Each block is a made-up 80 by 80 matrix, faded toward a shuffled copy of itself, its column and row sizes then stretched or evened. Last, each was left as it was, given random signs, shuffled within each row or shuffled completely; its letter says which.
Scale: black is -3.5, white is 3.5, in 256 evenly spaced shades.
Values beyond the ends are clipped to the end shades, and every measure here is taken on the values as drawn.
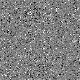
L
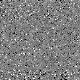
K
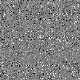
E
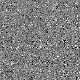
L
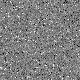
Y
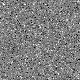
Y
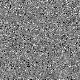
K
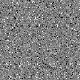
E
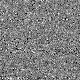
K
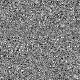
K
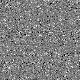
K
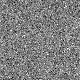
Y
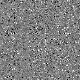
L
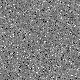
Y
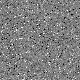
Y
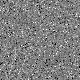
Y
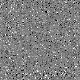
E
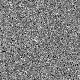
Y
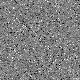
Y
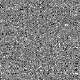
E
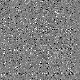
E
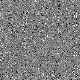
L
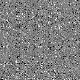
E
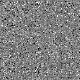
L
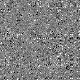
E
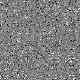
E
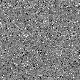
K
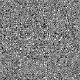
E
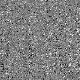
L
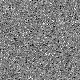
Y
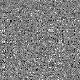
E
